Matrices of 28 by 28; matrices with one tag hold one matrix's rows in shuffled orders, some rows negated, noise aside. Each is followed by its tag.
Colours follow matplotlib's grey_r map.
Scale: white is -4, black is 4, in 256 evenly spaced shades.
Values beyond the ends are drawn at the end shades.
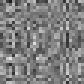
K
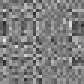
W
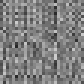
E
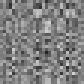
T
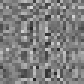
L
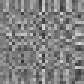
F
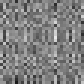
E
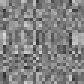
W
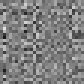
W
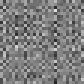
E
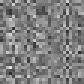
K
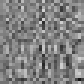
F
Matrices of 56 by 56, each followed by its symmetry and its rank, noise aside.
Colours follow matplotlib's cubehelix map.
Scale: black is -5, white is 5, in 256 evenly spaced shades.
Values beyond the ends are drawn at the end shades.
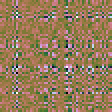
no symmetry, rank two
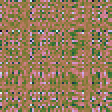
antisymmetric, rank two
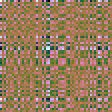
symmetric, rank one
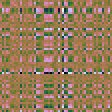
no symmetry, rank one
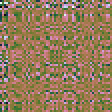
no symmetry, rank three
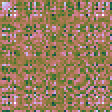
symmetric, rank three
